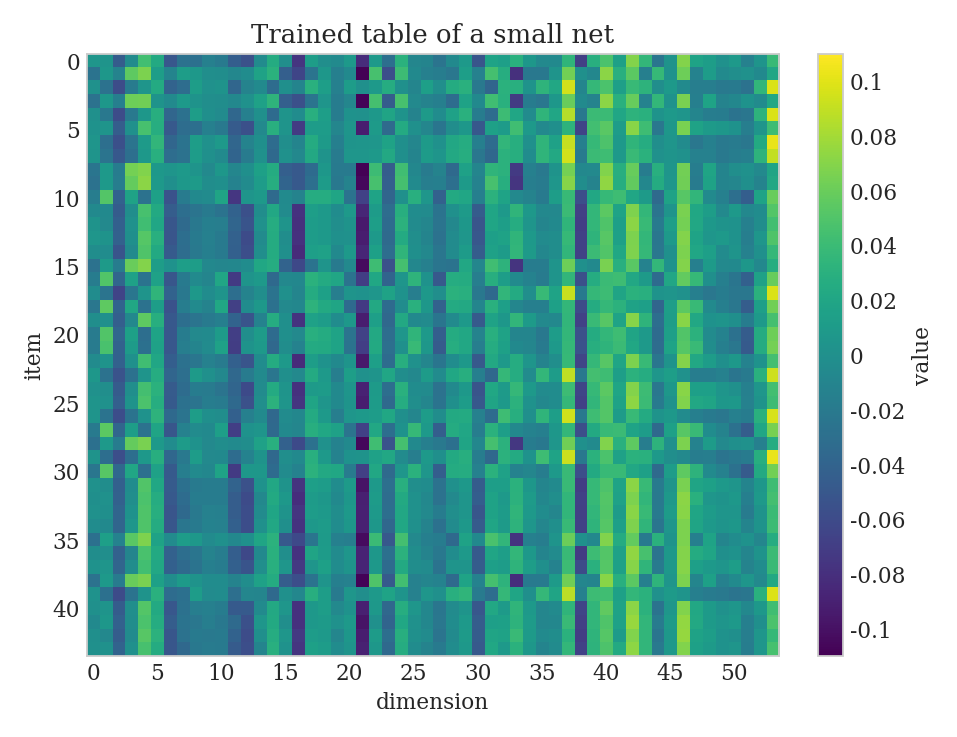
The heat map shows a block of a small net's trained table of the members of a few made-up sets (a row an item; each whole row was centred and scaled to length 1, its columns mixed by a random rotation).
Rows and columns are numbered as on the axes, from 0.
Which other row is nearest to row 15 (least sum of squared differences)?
28
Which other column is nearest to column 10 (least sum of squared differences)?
9
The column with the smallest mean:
21
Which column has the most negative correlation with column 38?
47
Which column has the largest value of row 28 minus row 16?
4
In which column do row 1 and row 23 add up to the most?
37
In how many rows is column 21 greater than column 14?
9
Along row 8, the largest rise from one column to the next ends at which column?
22
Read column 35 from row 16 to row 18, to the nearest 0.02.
-0.02 0.04 -0.02
